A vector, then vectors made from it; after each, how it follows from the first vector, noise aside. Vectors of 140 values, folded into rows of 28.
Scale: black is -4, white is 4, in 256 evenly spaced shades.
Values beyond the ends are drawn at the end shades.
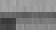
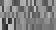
sign-scrambled.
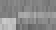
negated, partly zeroed.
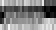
wrapped around, scaled up.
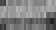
wrapped around.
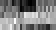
wrapped around, scaled up.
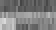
negated.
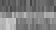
negated.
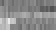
negated, partly zeroed.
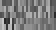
sign-scrambled.
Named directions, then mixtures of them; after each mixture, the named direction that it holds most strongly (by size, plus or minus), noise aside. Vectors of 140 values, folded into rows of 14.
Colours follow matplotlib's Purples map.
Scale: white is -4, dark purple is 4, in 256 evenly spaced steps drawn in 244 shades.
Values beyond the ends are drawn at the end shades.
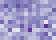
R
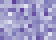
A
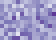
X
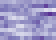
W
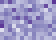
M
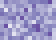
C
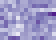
W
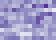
W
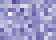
A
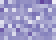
M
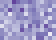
A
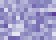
C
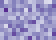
C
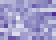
W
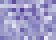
A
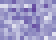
M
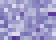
X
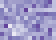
C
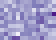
X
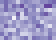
X
